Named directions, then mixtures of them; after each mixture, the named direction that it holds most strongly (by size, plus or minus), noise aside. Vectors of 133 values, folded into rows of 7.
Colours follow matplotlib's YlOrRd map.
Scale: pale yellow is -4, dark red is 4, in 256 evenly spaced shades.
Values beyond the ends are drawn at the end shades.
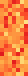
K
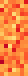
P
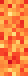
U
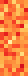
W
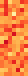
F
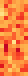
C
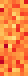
P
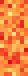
U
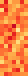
P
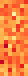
P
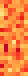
C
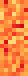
W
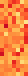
K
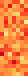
K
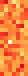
W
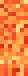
P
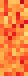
K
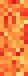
K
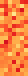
F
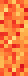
W
